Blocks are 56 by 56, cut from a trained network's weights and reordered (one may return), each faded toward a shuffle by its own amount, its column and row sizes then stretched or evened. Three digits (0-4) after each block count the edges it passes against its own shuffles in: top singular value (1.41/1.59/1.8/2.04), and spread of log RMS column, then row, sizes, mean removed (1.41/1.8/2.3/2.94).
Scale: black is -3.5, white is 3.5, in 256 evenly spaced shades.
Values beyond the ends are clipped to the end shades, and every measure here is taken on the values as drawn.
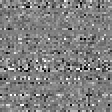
1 1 4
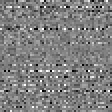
3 0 4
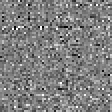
1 1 3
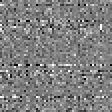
1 2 4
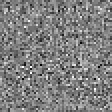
1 1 1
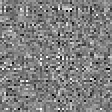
2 2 3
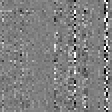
4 4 0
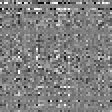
3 2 4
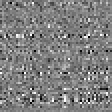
4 2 4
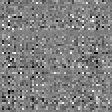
1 3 4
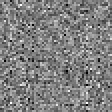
3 2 0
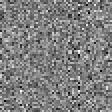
3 2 0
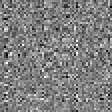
4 2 2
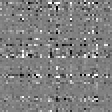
1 3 4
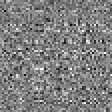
4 0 3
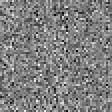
2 3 0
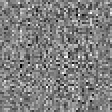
4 3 1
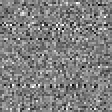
3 0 3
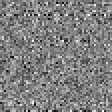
1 0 3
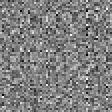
4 3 0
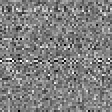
4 0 3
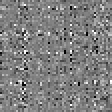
1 4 3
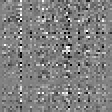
1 4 4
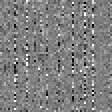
2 4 0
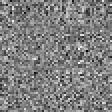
3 1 2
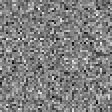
3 2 1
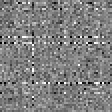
4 1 3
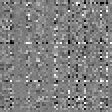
3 4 3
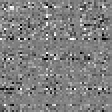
0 3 4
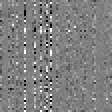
4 4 0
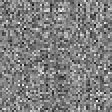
4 1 1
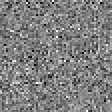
1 0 2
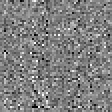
2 3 2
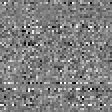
0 2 4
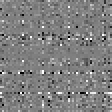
1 3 4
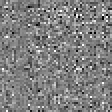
1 3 2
